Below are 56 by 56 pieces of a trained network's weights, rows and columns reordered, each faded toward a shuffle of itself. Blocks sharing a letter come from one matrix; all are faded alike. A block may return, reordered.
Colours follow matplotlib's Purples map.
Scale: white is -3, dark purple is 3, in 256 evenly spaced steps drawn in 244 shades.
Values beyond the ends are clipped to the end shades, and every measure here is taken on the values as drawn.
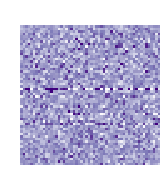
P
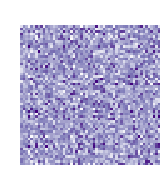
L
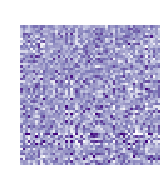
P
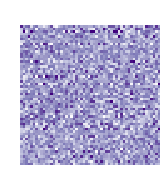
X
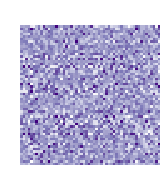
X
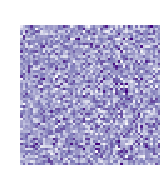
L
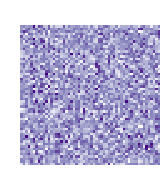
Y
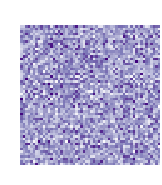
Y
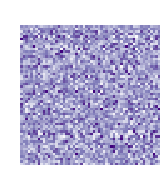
X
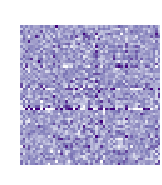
P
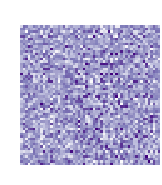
L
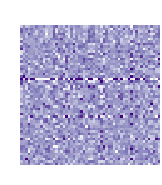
P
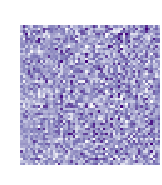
L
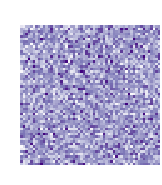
Y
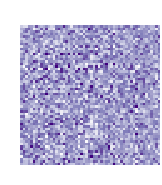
L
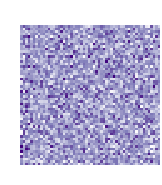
Y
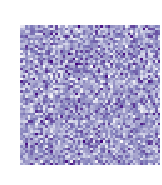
Y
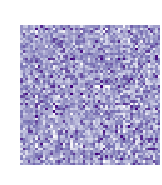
L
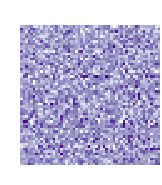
X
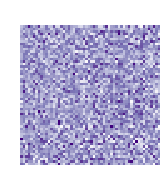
Y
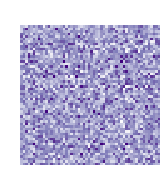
X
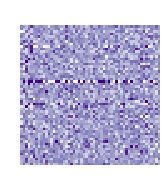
P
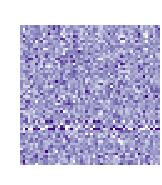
P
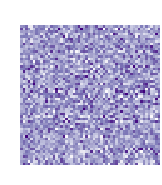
Y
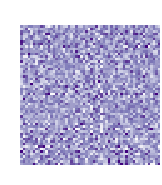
X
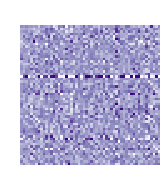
P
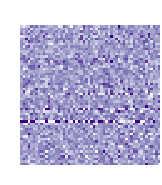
P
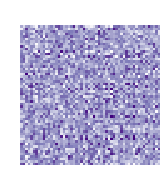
L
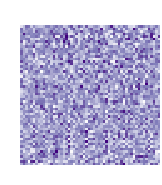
Y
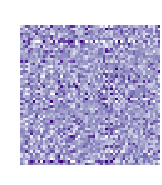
P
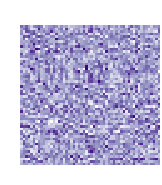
X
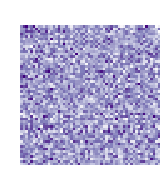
Y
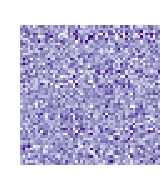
X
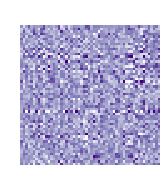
P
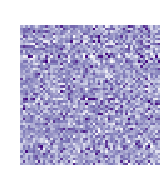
P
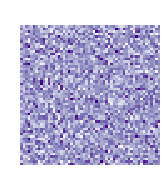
Y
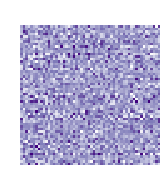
X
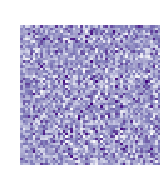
L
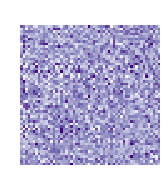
L
